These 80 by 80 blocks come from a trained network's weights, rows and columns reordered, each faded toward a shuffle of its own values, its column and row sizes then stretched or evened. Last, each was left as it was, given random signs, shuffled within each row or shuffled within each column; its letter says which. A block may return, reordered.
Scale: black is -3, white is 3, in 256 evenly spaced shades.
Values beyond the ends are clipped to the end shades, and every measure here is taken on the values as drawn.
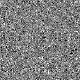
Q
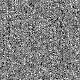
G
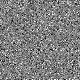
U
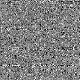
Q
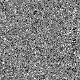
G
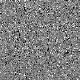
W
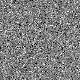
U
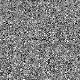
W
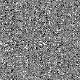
Q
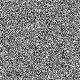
G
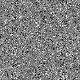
G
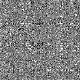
Q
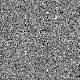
G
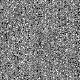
G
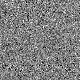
U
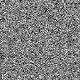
Q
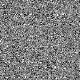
W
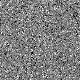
G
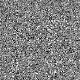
W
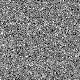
U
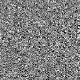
Q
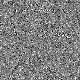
U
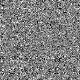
W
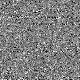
U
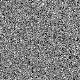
G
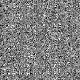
Q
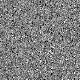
G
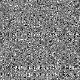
Q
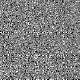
Q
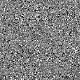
W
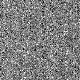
G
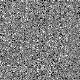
W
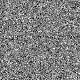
U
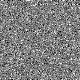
U
